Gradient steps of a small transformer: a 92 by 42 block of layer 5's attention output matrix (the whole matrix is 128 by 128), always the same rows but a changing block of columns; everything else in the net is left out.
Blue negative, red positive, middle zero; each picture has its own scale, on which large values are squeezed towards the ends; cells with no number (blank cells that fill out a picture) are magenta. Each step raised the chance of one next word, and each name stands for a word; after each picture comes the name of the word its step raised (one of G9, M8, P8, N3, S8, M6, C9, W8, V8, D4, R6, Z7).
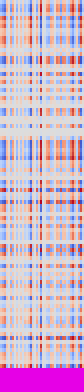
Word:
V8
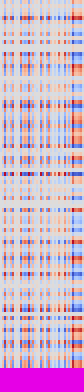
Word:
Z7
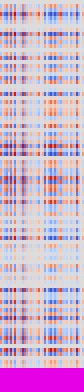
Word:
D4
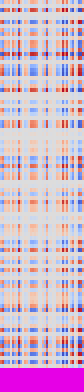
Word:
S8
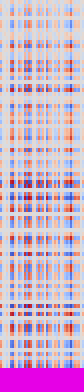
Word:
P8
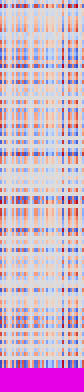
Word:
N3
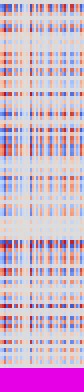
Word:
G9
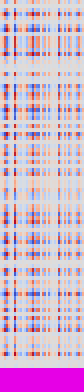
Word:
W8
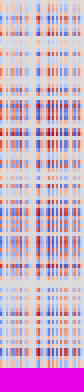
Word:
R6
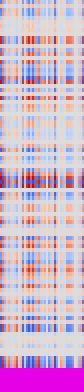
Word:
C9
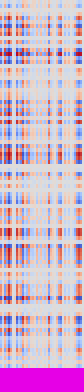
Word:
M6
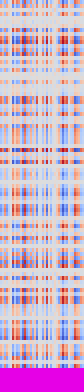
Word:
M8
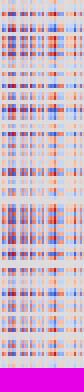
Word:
W8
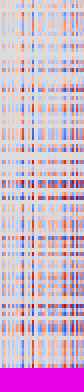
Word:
P8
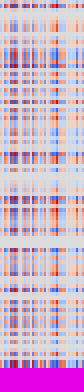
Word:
N3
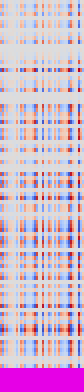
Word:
P8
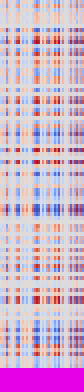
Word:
M8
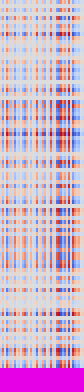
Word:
R6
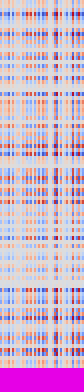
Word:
D4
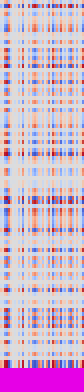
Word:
N3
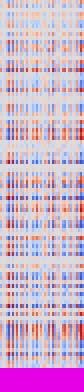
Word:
P8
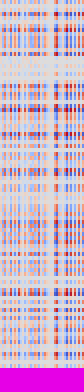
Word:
W8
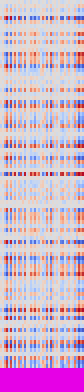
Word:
Z7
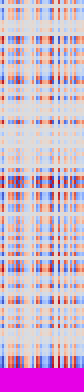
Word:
C9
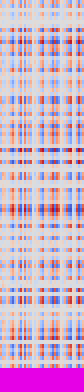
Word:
M8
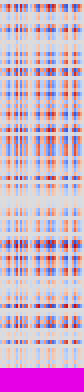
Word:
G9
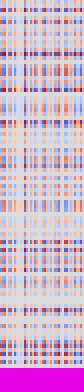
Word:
S8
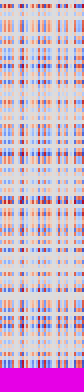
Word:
N3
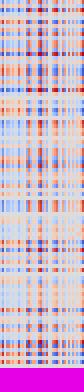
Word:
S8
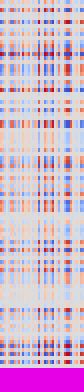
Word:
S8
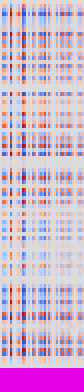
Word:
D4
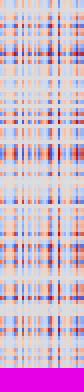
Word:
M6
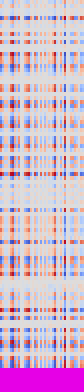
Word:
Z7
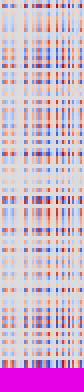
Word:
N3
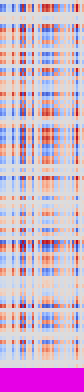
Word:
G9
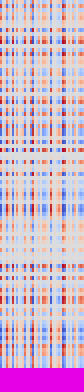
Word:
M8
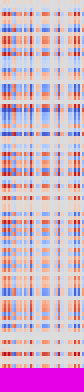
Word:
W8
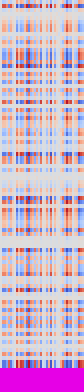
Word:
N3
